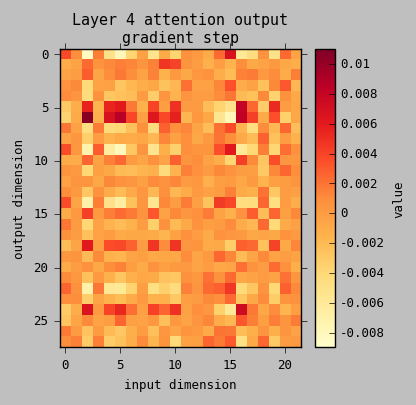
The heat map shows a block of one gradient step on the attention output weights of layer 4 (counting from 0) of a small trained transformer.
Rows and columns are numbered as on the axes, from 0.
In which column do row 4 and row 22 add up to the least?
2
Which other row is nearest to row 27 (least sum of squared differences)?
23
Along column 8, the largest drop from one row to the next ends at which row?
7
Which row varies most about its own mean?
6
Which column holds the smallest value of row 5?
15
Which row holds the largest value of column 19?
5
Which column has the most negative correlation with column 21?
9
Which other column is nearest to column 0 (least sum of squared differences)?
14
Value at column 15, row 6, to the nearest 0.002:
-0.008
